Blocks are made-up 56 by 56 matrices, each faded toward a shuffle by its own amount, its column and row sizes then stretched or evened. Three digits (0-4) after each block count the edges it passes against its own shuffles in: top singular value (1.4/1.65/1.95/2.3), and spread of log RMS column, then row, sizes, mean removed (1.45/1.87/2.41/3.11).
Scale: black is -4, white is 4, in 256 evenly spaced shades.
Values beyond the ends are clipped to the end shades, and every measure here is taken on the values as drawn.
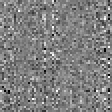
2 3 0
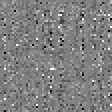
0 3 1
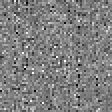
0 2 0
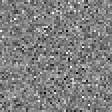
1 0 0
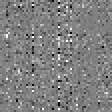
2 3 1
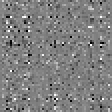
2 3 3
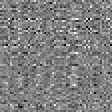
4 0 3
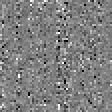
1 3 0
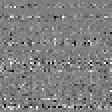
2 1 4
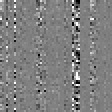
4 4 0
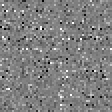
0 0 2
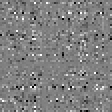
1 2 3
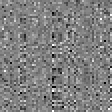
4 3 0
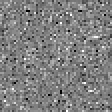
1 1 0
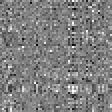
3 3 0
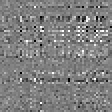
4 2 3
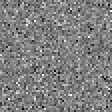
0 1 0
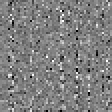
2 3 0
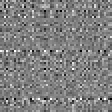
4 2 4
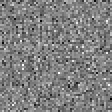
1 0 1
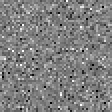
0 1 0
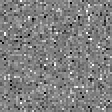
1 1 0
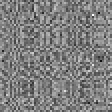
4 1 0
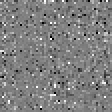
0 2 2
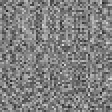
3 0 0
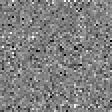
0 1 1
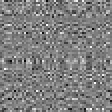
4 0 3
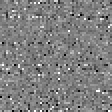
1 0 2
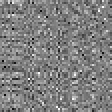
4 2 0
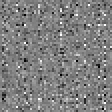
0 3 1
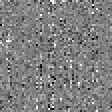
0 3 1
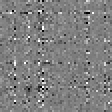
2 3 2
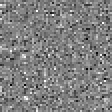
0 1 1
